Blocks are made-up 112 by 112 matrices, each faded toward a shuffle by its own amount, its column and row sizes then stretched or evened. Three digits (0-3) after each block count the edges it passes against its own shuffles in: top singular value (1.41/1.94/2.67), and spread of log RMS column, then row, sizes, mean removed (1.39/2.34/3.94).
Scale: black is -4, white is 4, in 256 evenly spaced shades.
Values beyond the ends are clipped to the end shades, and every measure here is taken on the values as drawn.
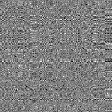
3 1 2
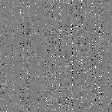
0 2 1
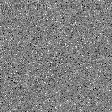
1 0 0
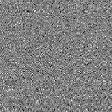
2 0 1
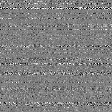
2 0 3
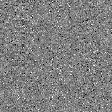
1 1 0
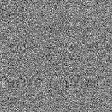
2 1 0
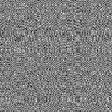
3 0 0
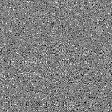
2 0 1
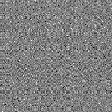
3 0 1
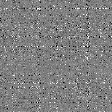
1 2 2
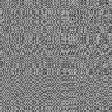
3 0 1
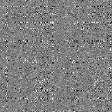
2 2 2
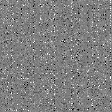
1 2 1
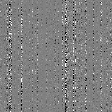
1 3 1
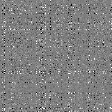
1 2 2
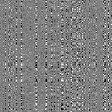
3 3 1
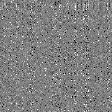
2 2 1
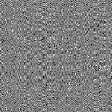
3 2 0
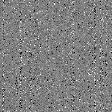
1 2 0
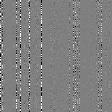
3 3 0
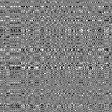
3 0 3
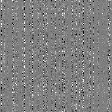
1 3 1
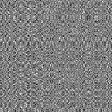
3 2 0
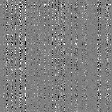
2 3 2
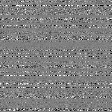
1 1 3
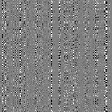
3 3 1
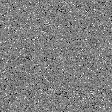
1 0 1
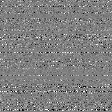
1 0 3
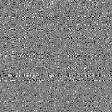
3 1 2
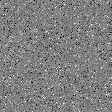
1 0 0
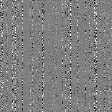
1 3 0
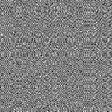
3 0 1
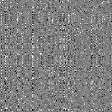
3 2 1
